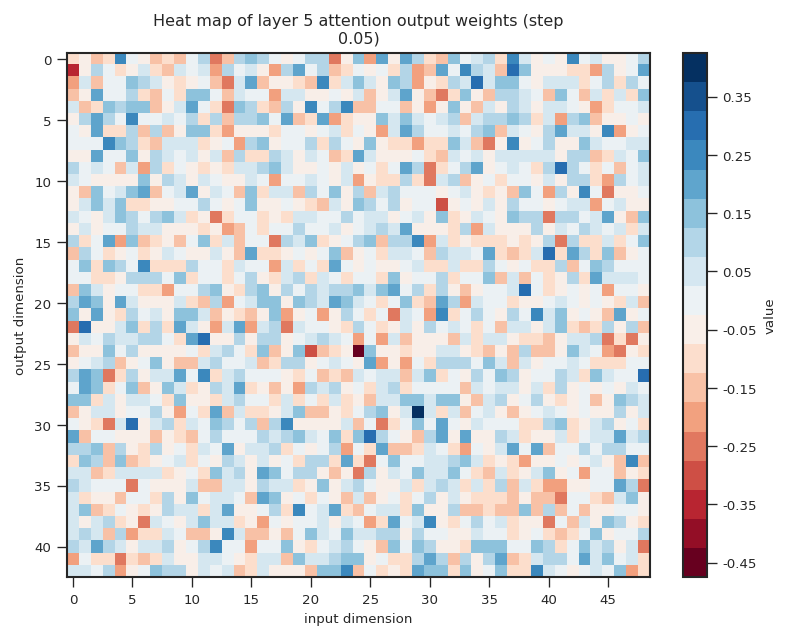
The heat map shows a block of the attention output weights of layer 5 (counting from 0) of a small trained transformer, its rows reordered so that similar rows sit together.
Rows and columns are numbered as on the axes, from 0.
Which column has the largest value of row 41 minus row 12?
31
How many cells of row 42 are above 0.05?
14
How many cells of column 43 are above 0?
15
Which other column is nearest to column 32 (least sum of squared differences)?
47
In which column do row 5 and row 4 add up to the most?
5
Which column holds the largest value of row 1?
37
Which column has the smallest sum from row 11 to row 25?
30
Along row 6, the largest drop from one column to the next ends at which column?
46
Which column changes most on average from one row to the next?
24
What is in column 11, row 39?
-0.15
